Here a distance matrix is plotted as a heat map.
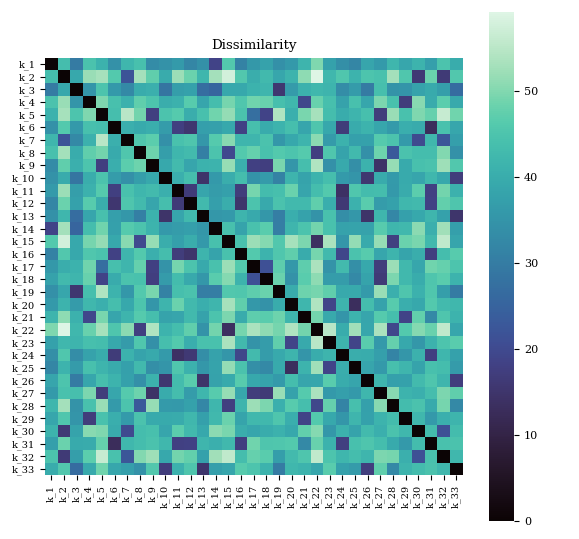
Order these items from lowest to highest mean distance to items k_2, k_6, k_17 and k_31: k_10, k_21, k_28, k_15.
k_10, k_21, k_28, k_15
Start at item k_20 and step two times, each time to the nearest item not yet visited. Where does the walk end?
k_23
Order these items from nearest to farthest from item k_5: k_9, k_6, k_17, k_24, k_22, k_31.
k_9, k_17, k_24, k_6, k_31, k_22
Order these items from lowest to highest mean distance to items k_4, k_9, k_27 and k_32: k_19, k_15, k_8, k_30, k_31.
k_30, k_31, k_19, k_8, k_15
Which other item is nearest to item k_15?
k_22
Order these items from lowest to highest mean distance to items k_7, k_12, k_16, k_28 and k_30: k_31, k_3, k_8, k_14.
k_31, k_3, k_8, k_14
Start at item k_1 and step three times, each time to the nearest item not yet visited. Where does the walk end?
k_19
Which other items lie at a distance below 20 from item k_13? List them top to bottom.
k_10, k_26, k_33
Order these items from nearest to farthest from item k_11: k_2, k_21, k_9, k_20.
k_21, k_9, k_20, k_2
